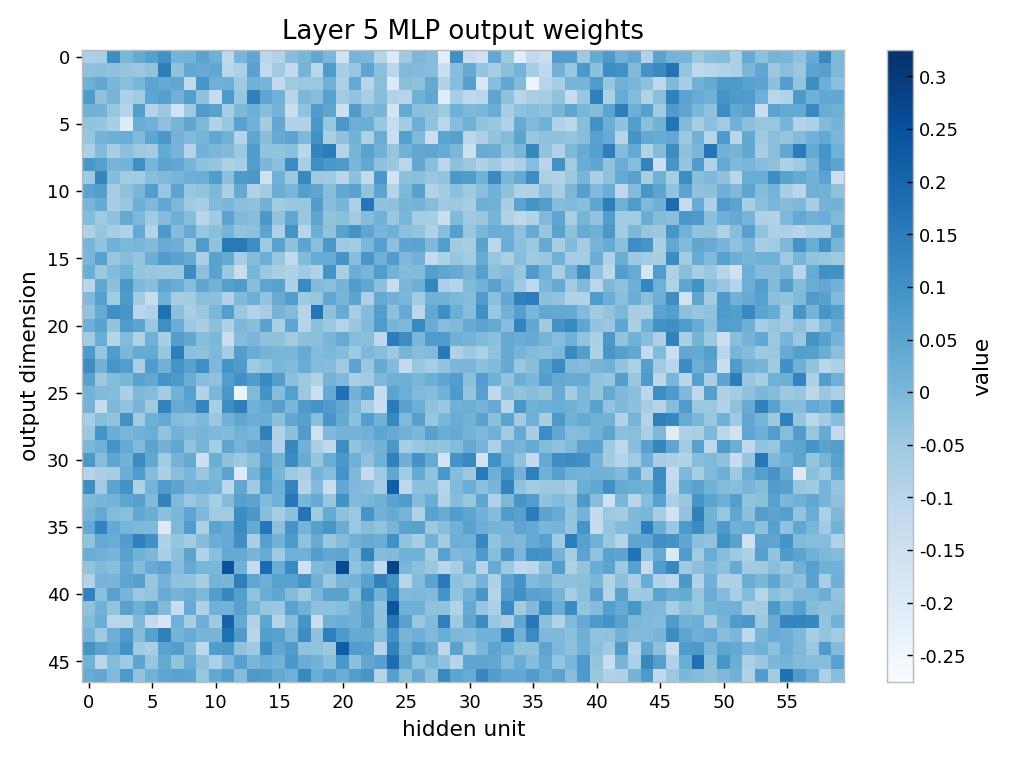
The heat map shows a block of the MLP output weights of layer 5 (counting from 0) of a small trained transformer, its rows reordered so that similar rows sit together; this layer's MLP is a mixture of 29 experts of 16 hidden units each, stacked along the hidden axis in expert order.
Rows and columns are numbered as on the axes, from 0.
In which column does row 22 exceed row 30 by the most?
28
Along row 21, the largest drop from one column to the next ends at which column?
47
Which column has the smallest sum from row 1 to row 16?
24
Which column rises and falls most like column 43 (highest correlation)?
41
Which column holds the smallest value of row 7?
30
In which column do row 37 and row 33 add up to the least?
46
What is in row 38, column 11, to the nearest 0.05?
0.25
